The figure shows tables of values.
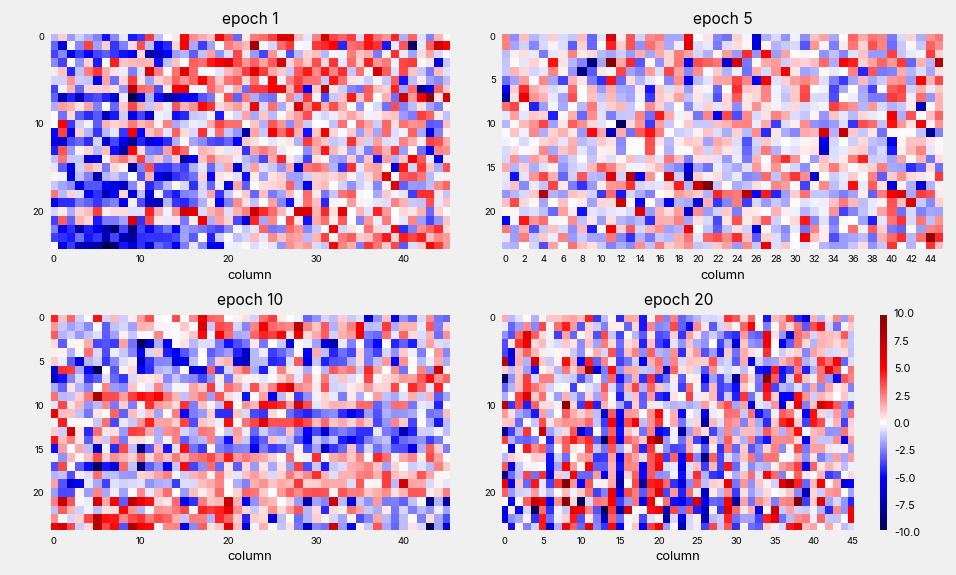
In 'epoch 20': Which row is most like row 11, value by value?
12
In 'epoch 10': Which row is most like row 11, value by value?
14
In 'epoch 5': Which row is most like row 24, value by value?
2
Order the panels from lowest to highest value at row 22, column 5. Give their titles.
epoch 1, epoch 10, epoch 5, epoch 20
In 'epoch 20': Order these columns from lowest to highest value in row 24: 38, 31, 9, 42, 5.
31, 42, 9, 5, 38
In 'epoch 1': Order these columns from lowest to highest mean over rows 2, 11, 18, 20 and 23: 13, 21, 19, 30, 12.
13, 12, 19, 21, 30
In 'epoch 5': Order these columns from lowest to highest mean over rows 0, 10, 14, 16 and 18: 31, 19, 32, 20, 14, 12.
12, 32, 14, 19, 20, 31
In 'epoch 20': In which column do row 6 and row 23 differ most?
34
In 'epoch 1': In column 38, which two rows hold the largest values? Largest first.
16, 23
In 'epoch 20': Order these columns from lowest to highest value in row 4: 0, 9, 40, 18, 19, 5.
0, 18, 9, 5, 40, 19
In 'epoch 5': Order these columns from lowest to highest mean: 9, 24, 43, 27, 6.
9, 6, 43, 24, 27
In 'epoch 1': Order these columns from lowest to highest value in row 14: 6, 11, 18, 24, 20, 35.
24, 35, 11, 6, 20, 18
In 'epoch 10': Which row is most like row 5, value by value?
4
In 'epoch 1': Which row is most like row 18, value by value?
9
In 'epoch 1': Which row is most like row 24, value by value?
22
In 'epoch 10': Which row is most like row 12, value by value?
10
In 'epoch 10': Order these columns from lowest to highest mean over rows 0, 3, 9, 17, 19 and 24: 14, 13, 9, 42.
13, 42, 14, 9
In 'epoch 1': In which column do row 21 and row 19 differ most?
11
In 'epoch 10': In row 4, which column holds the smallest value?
22
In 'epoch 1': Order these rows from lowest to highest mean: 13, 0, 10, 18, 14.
18, 14, 13, 10, 0
